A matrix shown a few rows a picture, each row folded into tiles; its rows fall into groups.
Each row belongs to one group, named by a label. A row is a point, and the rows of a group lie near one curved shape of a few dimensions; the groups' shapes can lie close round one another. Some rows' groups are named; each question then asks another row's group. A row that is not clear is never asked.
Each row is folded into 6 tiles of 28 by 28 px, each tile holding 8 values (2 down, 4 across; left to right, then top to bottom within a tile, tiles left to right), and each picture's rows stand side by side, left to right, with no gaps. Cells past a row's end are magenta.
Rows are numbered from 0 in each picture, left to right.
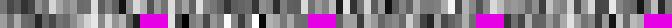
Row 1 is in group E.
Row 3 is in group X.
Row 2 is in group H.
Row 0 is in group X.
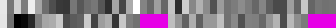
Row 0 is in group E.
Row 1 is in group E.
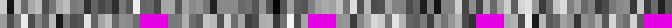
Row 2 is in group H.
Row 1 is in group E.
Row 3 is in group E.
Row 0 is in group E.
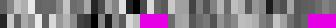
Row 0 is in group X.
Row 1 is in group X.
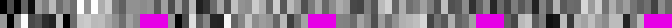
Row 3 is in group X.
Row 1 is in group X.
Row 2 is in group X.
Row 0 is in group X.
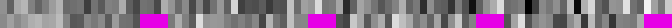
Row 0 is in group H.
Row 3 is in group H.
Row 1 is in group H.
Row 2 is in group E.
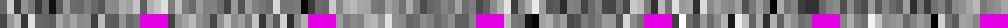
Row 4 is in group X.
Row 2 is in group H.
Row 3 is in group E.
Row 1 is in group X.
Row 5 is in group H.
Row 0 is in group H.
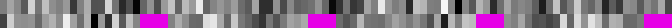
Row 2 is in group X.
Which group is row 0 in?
X
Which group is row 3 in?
X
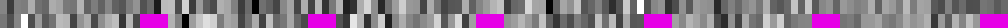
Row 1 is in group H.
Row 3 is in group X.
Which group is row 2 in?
E
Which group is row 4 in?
X
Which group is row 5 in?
X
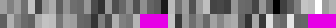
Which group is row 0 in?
X
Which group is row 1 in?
E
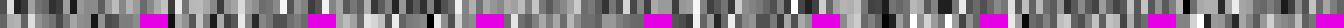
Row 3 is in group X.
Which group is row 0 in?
H
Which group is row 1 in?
H
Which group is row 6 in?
E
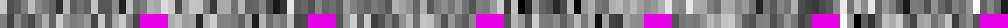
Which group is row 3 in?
H
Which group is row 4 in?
H
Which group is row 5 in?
E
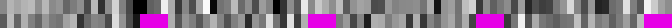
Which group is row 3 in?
H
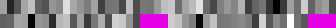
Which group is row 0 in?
E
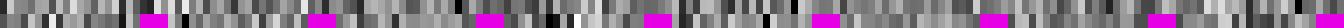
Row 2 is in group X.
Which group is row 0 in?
H
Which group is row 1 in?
E
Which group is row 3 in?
X
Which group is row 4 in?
E
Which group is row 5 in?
X
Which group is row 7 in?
X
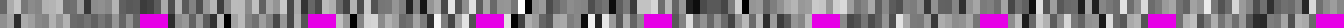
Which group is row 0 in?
H
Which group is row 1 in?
H
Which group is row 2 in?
H
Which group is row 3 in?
E
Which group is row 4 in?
H
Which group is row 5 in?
E
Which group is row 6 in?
H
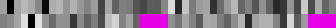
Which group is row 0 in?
E
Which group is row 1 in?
E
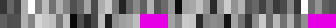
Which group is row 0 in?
X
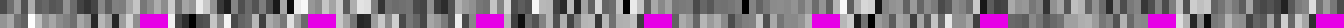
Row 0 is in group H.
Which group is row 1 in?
E
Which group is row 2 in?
E
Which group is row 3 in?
E
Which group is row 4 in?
H
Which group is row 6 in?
X
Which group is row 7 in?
E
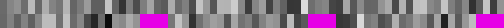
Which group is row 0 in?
X
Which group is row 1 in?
X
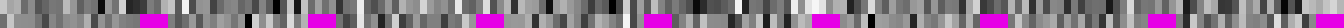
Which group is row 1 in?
E
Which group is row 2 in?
X
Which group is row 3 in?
E
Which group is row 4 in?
H
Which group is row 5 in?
E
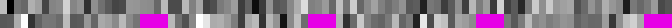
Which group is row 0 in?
E
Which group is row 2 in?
E
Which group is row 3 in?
X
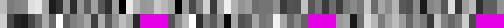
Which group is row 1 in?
E
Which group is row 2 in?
H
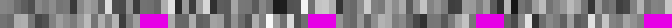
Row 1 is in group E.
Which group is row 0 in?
X
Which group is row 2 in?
X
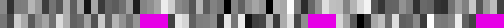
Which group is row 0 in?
E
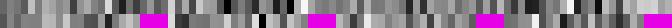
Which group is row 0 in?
X
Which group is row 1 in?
E
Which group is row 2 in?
H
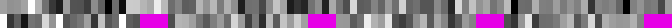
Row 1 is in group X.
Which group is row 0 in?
E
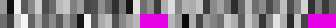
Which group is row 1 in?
E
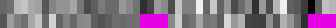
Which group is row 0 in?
H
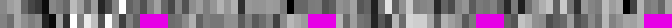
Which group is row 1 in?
X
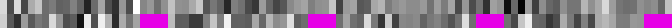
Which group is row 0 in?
E
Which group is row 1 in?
E
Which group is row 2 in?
H
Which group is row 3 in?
X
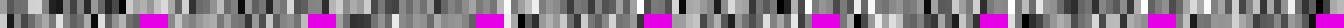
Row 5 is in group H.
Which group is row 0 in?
E
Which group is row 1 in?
H
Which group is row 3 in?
E
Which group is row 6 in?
E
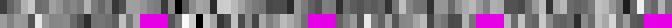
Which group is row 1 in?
E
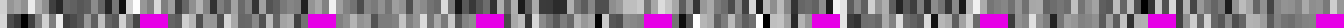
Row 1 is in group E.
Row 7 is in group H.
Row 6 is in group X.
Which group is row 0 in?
E
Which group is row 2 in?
X
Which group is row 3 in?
H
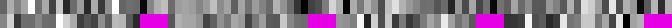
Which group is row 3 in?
X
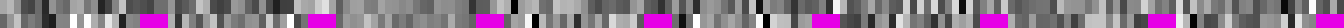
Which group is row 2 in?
H
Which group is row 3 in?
E
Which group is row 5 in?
E
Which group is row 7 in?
E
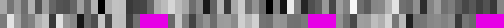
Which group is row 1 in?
X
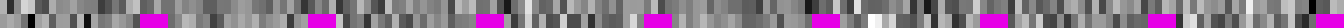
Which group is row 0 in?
E
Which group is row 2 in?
X
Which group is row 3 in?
X
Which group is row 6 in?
H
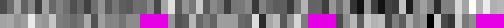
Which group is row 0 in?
H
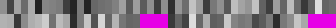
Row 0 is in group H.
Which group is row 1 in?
X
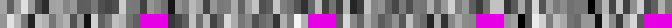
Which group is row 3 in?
H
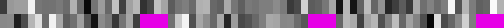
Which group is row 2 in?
H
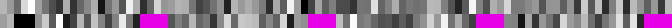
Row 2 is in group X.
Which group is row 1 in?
X
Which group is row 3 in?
E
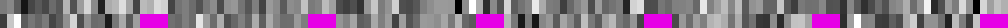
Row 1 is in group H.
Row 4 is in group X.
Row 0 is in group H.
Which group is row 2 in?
X
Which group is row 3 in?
E
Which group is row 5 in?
H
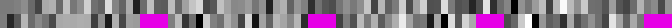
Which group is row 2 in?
X
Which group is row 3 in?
E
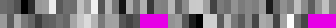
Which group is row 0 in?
X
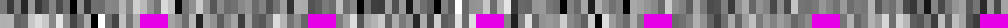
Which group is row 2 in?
H
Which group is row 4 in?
X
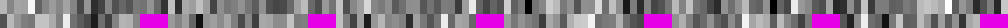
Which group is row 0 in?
X
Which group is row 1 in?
E
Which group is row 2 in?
E
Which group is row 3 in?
X
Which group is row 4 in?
X
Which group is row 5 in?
X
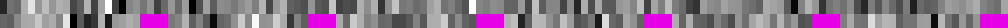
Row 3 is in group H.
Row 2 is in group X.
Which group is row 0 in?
X
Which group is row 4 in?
X
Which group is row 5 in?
H
